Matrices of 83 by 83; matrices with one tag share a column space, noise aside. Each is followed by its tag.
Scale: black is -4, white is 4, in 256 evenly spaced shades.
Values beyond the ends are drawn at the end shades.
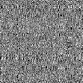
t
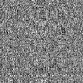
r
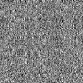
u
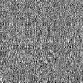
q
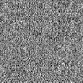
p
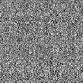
p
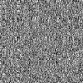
u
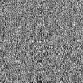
q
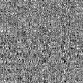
q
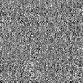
p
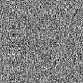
t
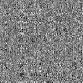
p
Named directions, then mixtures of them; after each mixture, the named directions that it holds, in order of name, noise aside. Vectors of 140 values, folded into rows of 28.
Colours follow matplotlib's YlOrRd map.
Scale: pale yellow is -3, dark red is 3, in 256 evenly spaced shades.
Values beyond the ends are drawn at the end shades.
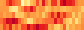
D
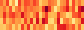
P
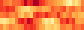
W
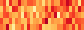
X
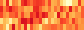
D, W, X.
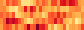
D.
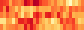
W.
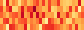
X.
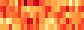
P, W.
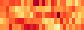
D, W.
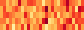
P, X.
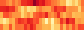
W.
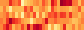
D, X.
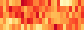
D, X.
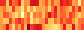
D, W, X.
